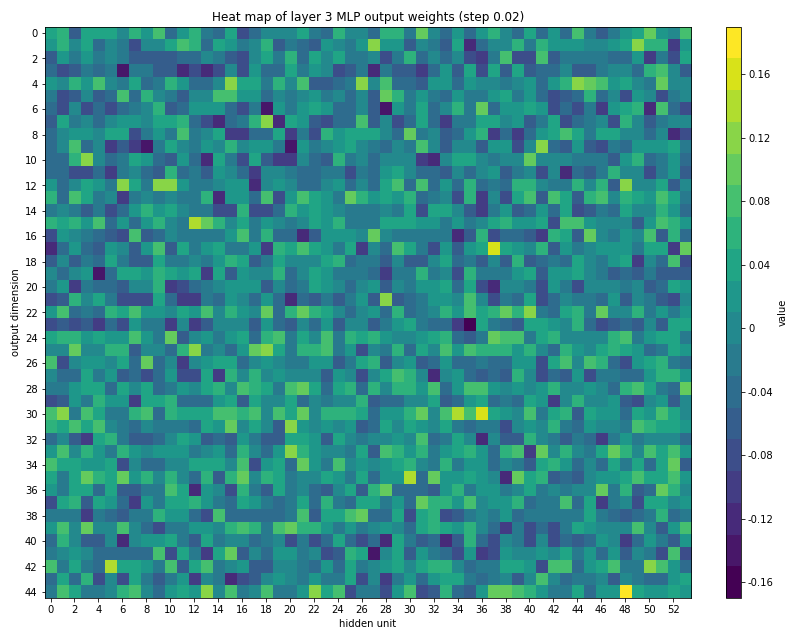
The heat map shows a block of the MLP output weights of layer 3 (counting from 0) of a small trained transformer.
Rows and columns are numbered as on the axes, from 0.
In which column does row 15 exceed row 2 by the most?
12
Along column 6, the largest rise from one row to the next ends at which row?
35
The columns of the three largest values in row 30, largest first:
36, 34, 1
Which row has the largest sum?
30
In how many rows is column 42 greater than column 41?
20
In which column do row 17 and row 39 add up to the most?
53
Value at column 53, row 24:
-0.02
